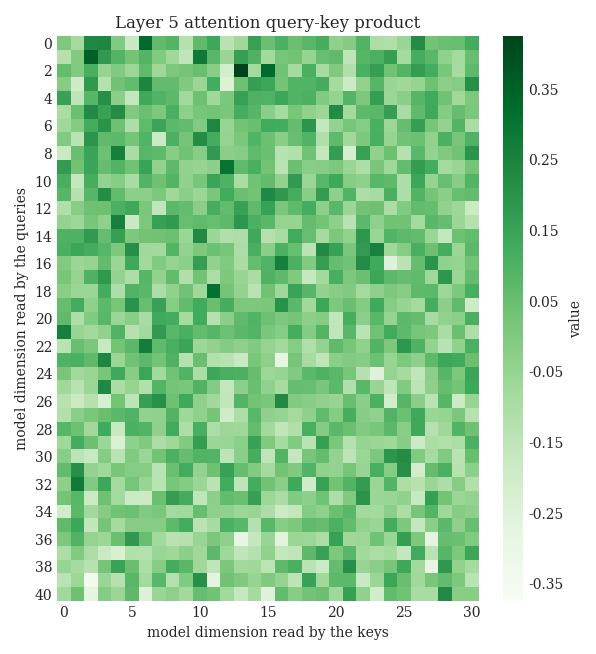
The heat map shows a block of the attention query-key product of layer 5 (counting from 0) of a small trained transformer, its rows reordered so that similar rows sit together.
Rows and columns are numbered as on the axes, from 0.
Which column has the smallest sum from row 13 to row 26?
24
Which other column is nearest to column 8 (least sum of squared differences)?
14
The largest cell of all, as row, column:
2, 13
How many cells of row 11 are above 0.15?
4
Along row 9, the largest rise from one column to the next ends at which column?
12
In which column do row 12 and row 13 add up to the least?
30
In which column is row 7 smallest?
7
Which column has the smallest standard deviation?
29
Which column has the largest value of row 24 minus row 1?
9
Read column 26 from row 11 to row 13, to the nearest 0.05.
0.1 0.05 -0.1
